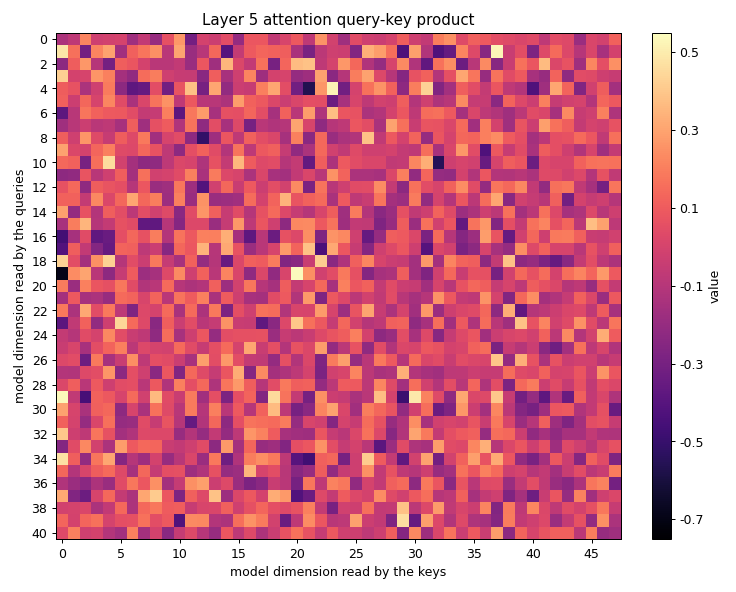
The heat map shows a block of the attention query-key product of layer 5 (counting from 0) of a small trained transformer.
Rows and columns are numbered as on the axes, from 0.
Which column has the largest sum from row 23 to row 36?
37
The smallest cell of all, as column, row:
0, 19
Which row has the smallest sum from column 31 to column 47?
30
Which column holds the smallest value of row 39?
10
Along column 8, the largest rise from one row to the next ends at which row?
16
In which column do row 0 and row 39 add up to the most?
29
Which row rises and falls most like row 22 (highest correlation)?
18
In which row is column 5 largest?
23
